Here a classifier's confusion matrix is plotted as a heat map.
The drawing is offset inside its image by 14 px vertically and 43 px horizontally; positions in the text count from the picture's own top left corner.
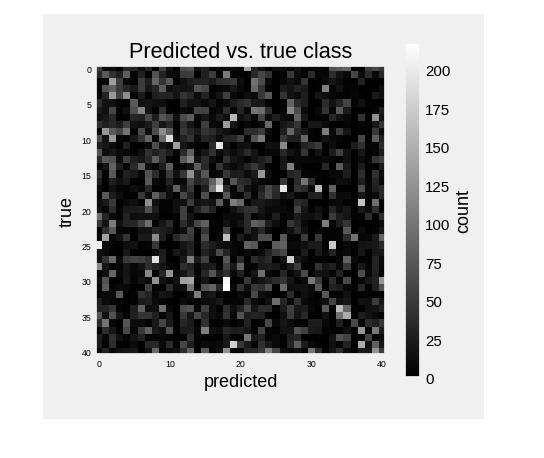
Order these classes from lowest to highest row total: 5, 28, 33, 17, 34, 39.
33, 5, 28, 39, 34, 17
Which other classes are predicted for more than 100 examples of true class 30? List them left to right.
8, 12, 13, 18, 40
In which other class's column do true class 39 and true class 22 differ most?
19
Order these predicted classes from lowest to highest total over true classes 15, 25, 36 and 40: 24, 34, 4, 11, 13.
11, 34, 4, 24, 13
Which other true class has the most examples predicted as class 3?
32
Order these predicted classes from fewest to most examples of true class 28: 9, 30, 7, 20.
30, 9, 7, 20
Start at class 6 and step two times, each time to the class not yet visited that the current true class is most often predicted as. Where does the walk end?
8
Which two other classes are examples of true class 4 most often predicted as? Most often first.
2, 24
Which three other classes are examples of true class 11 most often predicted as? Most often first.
17, 26, 8
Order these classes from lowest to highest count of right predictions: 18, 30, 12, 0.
12, 0, 18, 30
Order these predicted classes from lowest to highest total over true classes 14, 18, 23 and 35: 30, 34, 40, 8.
30, 40, 8, 34
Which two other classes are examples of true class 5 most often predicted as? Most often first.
27, 35
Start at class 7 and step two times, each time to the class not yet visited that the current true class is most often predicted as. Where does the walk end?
37
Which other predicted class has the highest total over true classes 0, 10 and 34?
9
